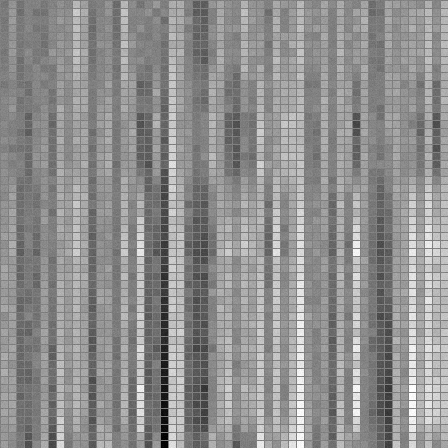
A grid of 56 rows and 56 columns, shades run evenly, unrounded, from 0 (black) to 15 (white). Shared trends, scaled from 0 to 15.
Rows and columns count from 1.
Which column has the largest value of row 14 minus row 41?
49
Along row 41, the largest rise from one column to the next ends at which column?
22
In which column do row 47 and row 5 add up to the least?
21
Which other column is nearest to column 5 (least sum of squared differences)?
47
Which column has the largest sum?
38
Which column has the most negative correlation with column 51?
34
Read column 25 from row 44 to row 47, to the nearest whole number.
4 5 5 5
